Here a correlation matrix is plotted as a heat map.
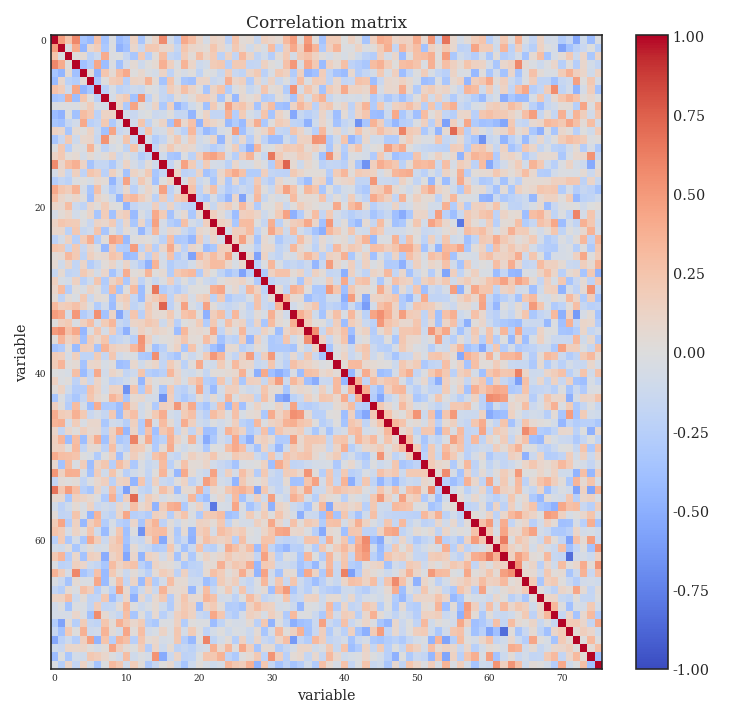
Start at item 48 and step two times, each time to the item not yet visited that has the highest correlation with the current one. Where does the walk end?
55
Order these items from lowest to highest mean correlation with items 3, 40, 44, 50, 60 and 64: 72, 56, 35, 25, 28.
28, 72, 56, 25, 35
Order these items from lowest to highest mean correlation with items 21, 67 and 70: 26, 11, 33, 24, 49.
33, 11, 49, 24, 26
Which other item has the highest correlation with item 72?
21
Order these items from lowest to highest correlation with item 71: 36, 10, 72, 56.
36, 72, 56, 10
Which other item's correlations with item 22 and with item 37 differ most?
56
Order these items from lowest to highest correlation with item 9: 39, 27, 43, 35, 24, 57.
39, 35, 27, 57, 43, 24
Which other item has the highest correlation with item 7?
12
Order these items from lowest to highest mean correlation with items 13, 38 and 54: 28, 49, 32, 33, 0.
28, 32, 49, 33, 0
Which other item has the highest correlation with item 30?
14
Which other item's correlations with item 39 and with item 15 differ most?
32
